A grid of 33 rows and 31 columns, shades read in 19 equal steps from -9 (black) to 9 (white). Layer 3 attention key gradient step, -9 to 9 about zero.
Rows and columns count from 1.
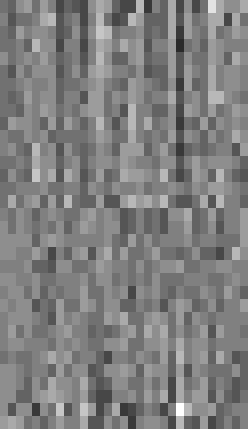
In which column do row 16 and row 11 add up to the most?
17
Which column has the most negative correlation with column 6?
2
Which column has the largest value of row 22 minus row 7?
23
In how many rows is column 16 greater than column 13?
13
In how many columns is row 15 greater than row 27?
9
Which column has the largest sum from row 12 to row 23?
5
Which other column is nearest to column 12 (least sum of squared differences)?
24
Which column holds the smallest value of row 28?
14
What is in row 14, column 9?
3
